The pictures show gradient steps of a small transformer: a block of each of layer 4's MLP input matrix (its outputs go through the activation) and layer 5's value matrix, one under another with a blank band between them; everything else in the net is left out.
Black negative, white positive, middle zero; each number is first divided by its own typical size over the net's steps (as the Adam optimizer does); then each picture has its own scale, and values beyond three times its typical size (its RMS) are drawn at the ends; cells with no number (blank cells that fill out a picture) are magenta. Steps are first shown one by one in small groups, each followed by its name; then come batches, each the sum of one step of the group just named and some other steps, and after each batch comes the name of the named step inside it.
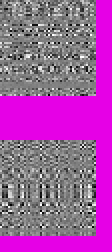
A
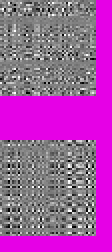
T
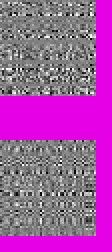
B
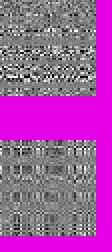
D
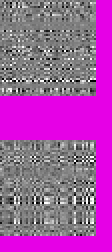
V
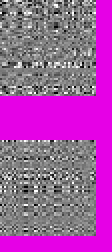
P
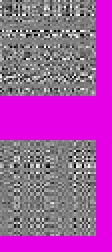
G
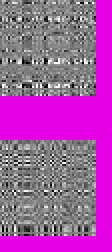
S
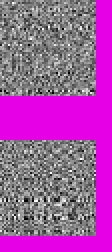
B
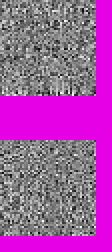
A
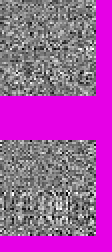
B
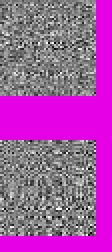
A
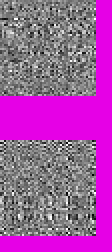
G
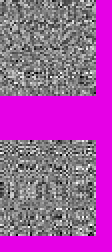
D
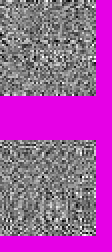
D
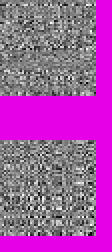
A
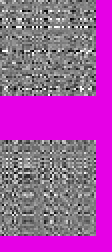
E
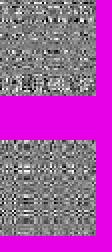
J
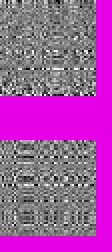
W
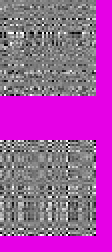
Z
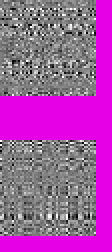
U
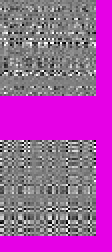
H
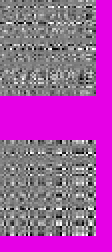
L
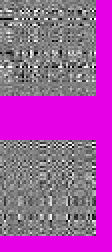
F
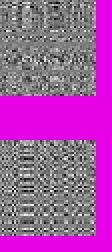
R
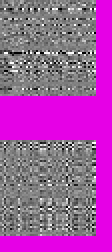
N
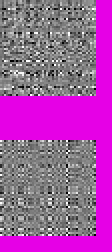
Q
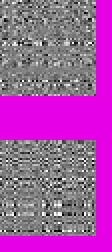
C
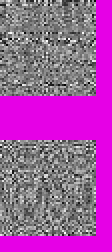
Z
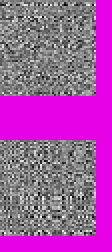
F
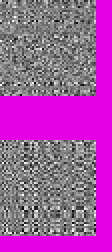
W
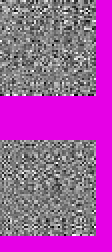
J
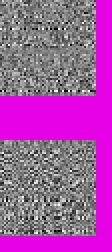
C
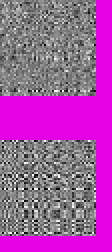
E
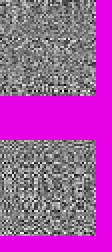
R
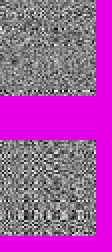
U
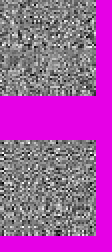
C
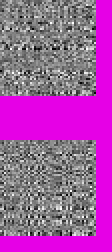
L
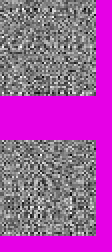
N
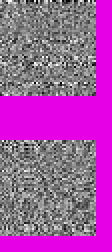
J
